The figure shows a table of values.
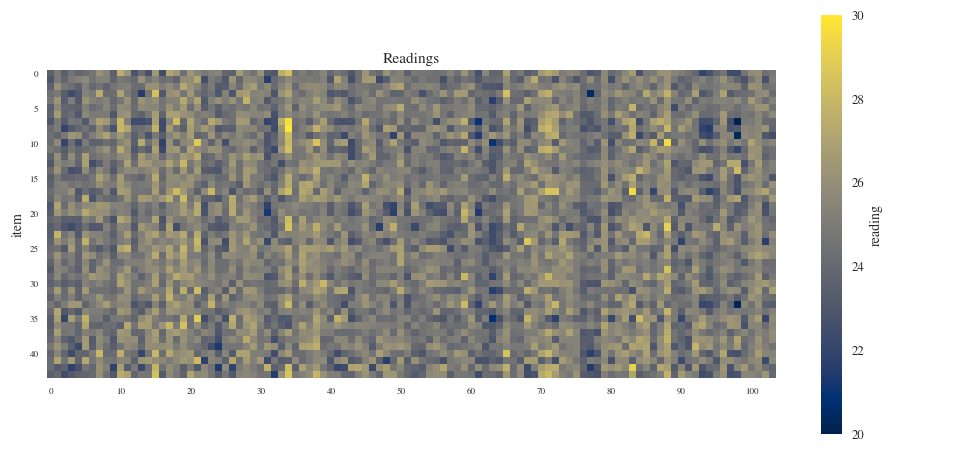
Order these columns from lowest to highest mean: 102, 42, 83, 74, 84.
102, 42, 84, 74, 83
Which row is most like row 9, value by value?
33
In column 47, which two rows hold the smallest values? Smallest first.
22, 1
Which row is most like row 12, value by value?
4
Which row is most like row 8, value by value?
43
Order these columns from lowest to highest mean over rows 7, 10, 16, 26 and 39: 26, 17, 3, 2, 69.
2, 3, 26, 69, 17
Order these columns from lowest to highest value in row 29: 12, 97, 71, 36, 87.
97, 12, 36, 87, 71
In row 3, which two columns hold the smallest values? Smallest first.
77, 13
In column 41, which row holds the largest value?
35
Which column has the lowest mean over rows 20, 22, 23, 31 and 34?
63
